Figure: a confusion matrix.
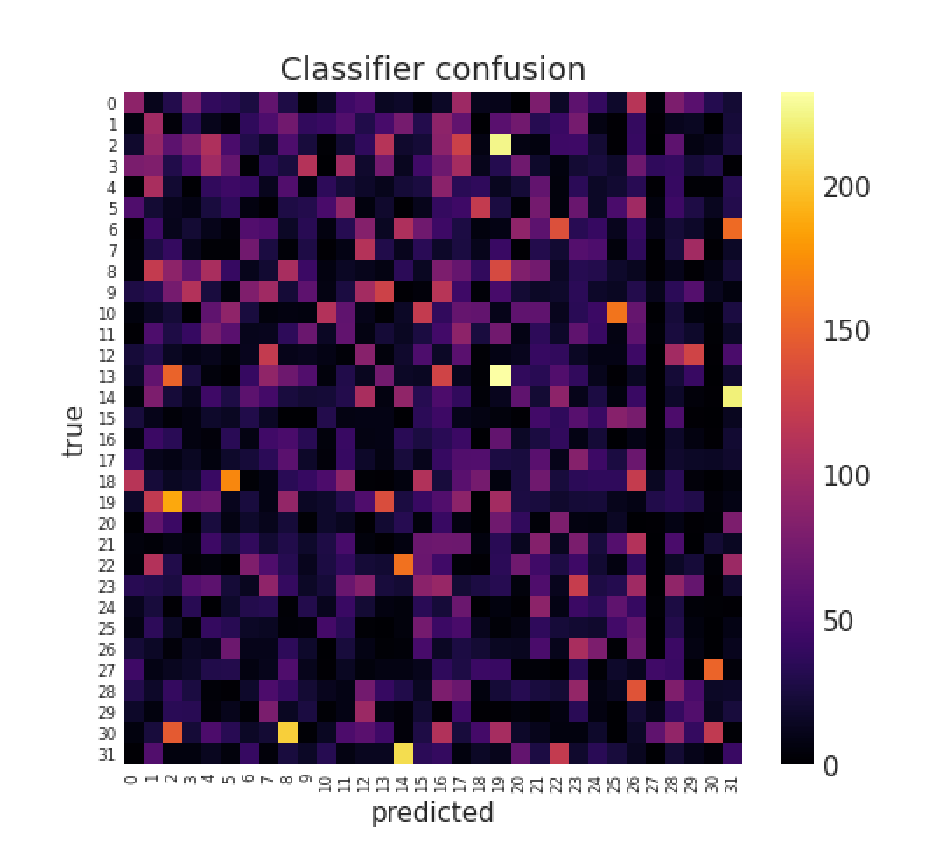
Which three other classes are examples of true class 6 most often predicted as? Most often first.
31, 22, 14
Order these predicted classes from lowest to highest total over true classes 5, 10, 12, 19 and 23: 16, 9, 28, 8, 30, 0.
30, 9, 0, 8, 16, 28
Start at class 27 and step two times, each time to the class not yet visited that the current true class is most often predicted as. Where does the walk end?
8
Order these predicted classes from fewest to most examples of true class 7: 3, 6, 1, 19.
3, 1, 19, 6
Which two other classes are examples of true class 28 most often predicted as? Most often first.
26, 23
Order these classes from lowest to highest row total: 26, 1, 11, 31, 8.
26, 31, 11, 1, 8
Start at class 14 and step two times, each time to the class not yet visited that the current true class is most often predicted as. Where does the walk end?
22
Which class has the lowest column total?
27
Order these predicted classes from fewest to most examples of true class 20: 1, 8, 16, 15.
15, 8, 16, 1
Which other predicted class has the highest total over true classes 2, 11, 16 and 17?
19
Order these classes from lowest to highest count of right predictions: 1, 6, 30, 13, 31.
31, 6, 13, 1, 30
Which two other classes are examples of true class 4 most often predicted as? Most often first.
1, 16
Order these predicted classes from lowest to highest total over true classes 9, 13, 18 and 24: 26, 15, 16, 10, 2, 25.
10, 25, 15, 26, 2, 16
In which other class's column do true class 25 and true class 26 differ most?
23
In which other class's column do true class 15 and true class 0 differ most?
17
